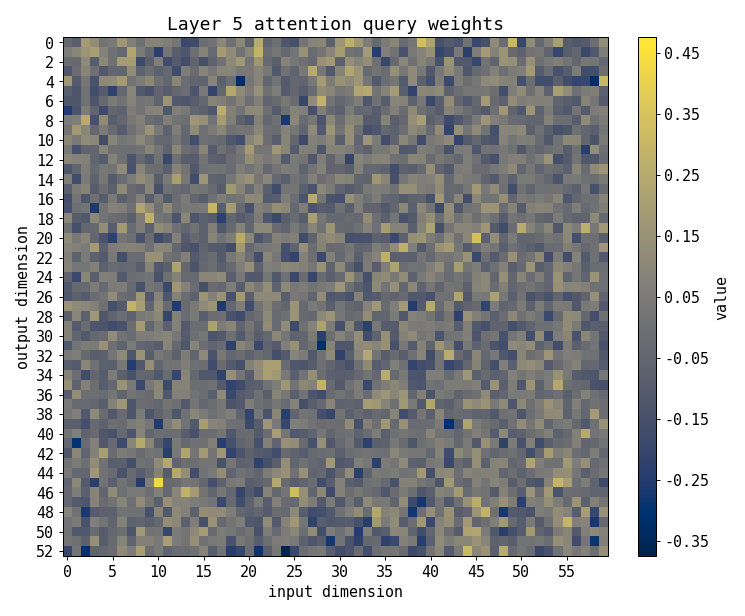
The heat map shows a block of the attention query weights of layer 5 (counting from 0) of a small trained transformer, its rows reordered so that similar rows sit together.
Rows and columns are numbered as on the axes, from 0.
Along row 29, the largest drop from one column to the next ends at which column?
25
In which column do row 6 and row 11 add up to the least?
1
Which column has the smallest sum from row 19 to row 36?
18
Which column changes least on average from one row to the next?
21
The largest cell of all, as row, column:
45, 10
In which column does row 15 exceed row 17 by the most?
41
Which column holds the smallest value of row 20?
5
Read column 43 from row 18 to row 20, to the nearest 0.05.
0 0.1 0
